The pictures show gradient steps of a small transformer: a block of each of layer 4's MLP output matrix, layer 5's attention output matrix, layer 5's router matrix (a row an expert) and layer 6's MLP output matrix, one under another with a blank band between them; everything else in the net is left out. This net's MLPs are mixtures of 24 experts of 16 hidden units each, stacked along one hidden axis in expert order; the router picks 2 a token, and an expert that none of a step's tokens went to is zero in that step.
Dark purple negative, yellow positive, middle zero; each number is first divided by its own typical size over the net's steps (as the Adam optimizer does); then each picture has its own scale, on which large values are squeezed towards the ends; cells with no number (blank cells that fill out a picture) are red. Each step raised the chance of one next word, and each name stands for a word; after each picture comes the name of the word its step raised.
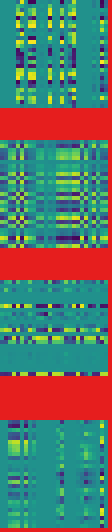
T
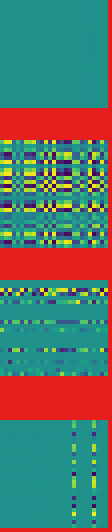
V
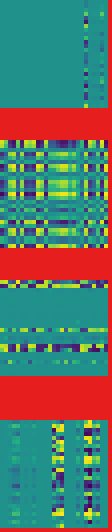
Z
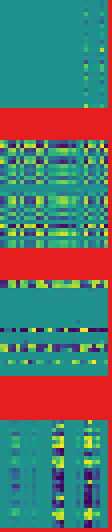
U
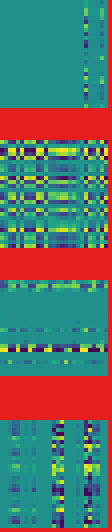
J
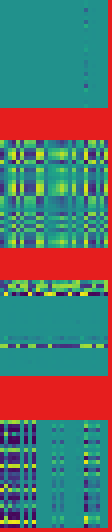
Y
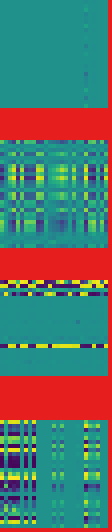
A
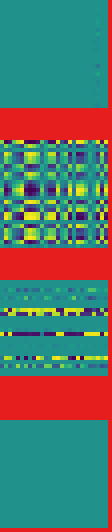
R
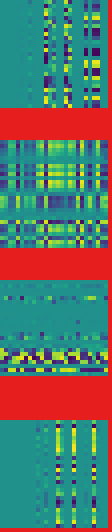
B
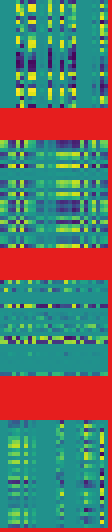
Z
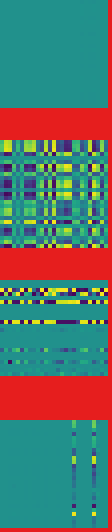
Z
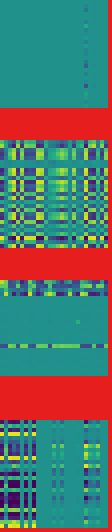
T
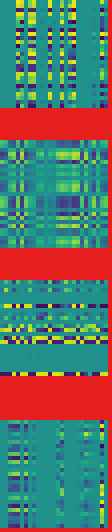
Y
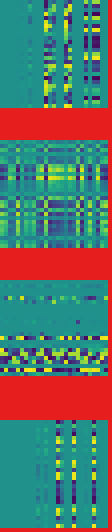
A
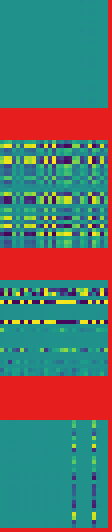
U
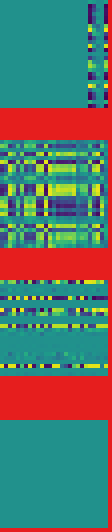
Y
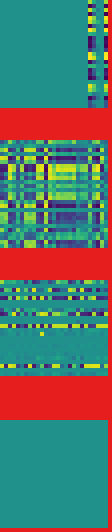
A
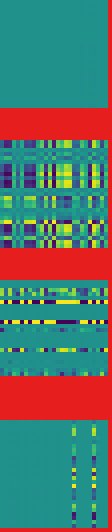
B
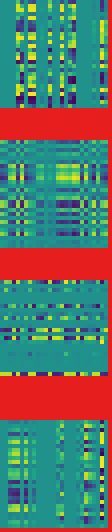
A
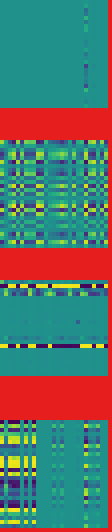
V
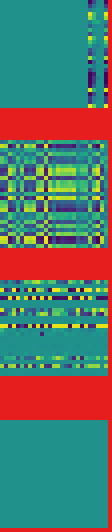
T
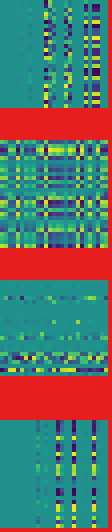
J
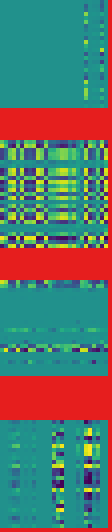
T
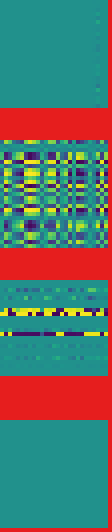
V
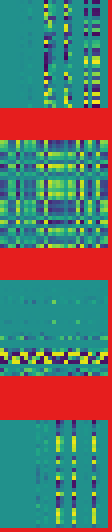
Z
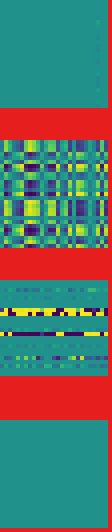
Z
